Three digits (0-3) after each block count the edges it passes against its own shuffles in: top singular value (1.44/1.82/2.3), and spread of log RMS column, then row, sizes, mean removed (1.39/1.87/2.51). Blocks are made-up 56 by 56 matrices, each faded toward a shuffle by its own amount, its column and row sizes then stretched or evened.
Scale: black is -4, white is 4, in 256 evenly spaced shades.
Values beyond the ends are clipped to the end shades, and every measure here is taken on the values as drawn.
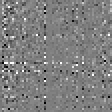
2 3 2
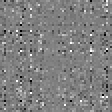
0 3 2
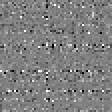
0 1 3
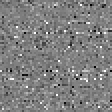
0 0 2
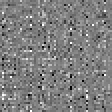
1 3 1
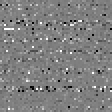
0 0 3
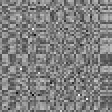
3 0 0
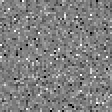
0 1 0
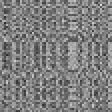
3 2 0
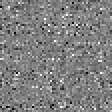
0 1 2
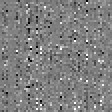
0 3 0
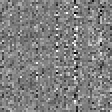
1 3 0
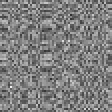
3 0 1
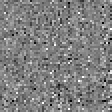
0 2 1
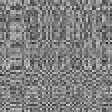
3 0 3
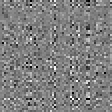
3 3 2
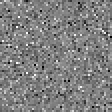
0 0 0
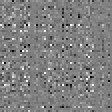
1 3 3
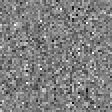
0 1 0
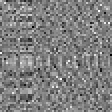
3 1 0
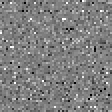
0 0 2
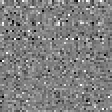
2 0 2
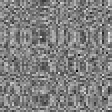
3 2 0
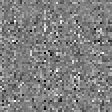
0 2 2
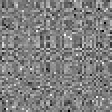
3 1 0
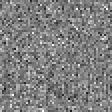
1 0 0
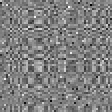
3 1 1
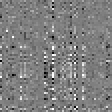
3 3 2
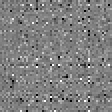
2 2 2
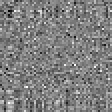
2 0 1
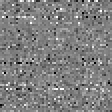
1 1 3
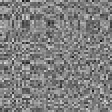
3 2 1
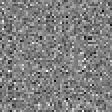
2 1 0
